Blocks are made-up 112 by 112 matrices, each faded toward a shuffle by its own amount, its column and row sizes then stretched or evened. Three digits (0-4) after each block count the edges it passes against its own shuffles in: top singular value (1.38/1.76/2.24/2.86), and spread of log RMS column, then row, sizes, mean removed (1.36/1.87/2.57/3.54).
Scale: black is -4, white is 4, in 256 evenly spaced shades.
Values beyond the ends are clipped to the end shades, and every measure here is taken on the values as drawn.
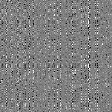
4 4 1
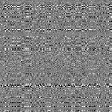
4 2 4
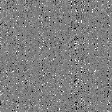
1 3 1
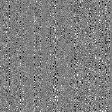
0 4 0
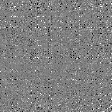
1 3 3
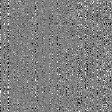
2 4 1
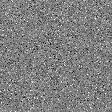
1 0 0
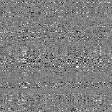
3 2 4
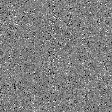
0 2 0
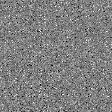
0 1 2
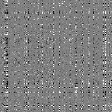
4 4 3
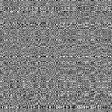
4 1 4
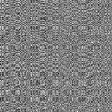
4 4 0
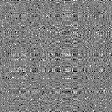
4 1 3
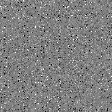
1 2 1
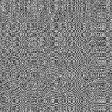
4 2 2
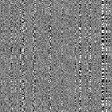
4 4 1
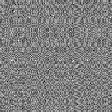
4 0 0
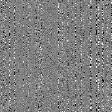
2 4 0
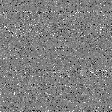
2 0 3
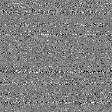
1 0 4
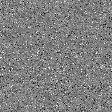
0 1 1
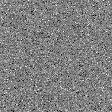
1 0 0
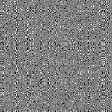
4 3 1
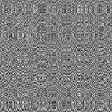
4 2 4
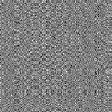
4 3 0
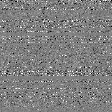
2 0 4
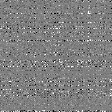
1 2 4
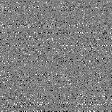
2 1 3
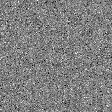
1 0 0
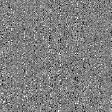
1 3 0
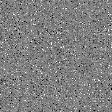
1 1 1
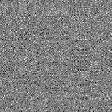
3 1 1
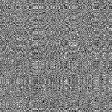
4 2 2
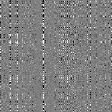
4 4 2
